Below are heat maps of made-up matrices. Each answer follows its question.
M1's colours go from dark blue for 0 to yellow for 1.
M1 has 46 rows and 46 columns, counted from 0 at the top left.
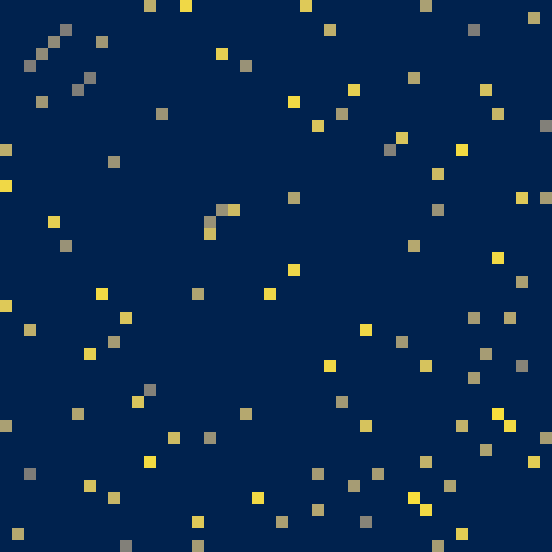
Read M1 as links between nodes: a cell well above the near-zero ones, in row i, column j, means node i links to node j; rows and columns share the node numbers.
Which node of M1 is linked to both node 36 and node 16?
node 45
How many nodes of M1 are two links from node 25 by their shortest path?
3
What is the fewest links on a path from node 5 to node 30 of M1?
3
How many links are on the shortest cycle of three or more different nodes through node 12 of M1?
4
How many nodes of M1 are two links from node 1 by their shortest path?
1
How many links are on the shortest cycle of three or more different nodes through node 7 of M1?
3
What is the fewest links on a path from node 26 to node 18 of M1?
5
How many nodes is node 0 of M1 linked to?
4
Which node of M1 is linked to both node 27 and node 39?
node 2
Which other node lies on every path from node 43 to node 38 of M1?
node 35
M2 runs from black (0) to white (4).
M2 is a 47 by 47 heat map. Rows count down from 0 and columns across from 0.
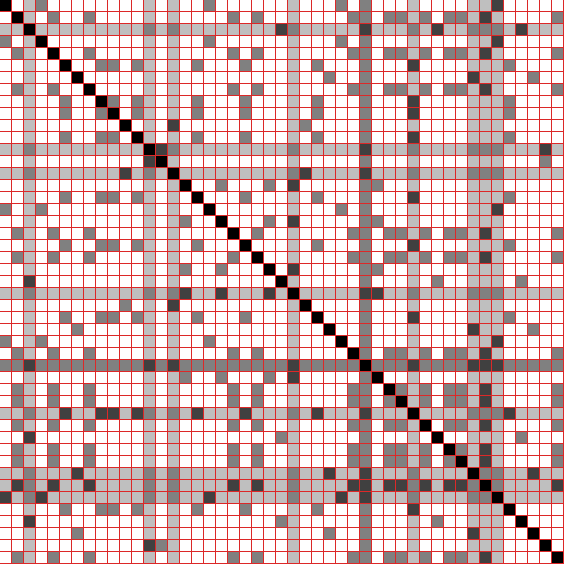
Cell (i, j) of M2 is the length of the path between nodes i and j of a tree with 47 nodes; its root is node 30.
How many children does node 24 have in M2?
4
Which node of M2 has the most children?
40
